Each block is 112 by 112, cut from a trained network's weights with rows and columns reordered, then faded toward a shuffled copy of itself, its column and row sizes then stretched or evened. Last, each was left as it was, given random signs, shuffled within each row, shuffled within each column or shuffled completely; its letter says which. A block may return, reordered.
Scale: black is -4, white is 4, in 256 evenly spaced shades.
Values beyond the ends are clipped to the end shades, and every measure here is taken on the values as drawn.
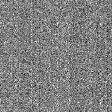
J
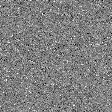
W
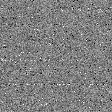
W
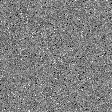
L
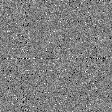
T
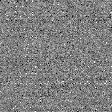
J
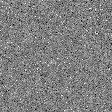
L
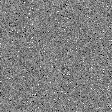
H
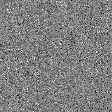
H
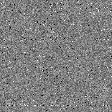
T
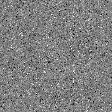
H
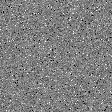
L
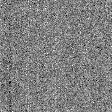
H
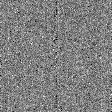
H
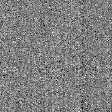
J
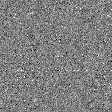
W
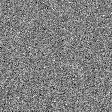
L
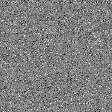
W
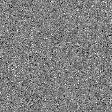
T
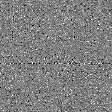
J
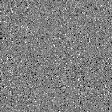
J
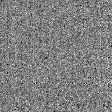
J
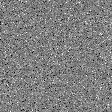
L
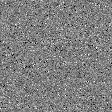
W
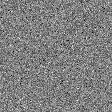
L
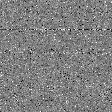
W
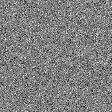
H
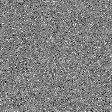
W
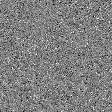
L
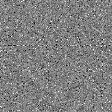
J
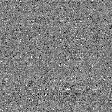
J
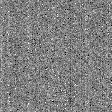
H
